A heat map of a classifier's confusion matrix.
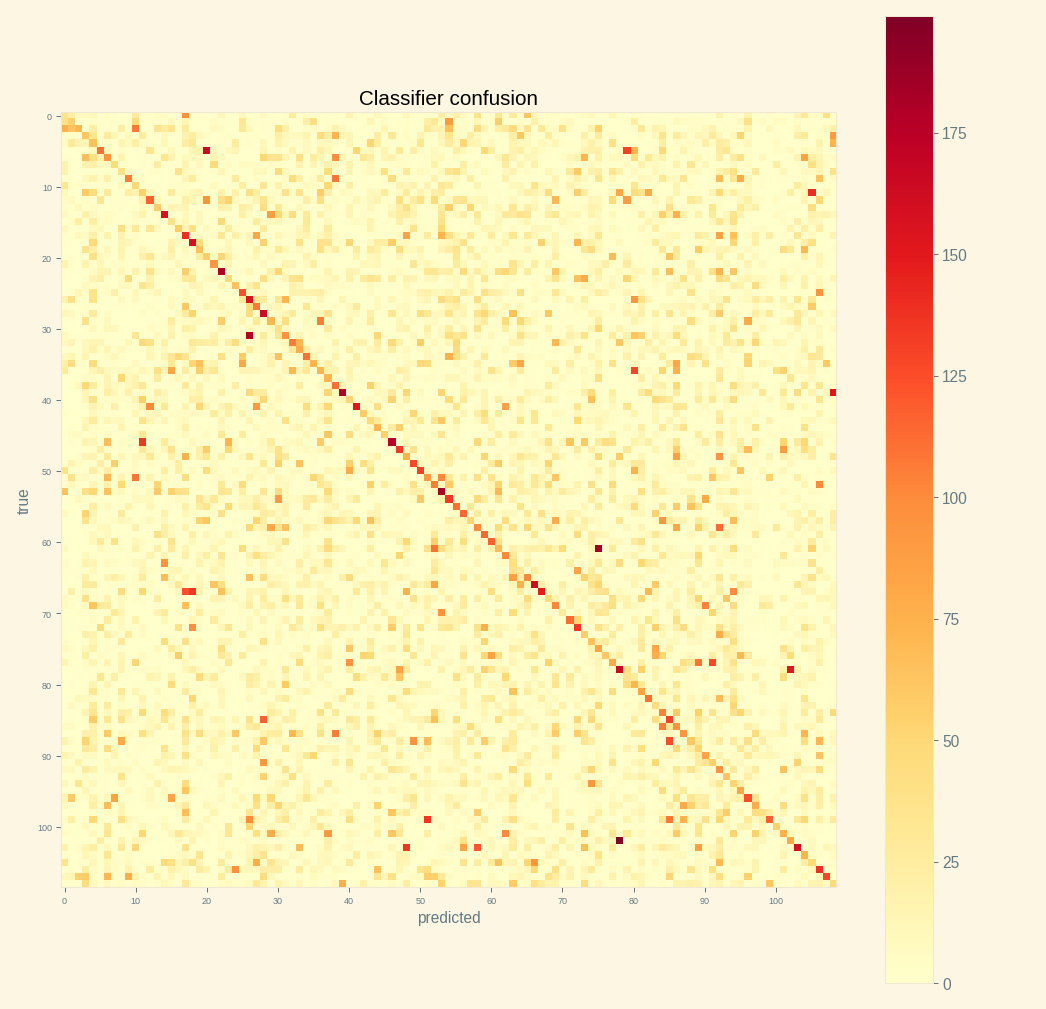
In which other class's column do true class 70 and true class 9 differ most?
38
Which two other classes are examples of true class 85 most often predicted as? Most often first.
28, 52
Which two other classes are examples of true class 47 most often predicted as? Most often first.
101, 96
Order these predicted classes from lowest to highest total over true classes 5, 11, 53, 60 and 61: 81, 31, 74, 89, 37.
89, 74, 31, 81, 37
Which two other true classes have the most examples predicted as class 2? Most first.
107, 94
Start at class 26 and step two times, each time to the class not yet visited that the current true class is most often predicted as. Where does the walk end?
31
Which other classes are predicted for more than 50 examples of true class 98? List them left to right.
17, 46, 58, 93
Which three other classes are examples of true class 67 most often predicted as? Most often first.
18, 17, 94
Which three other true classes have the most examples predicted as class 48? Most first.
103, 17, 67
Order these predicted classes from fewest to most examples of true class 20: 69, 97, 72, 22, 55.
72, 97, 69, 55, 22
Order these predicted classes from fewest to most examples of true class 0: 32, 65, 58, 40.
40, 32, 58, 65
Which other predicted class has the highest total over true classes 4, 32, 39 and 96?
108
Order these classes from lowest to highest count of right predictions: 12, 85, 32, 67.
32, 12, 85, 67
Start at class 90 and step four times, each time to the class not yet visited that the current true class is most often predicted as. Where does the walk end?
87
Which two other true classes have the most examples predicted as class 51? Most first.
99, 88
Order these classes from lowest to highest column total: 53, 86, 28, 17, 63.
53, 63, 28, 86, 17
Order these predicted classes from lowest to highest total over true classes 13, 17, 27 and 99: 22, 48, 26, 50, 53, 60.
50, 60, 22, 53, 48, 26
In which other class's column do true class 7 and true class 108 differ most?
39
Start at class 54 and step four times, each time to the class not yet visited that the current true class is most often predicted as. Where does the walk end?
94
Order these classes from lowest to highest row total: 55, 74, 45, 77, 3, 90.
45, 74, 90, 55, 77, 3
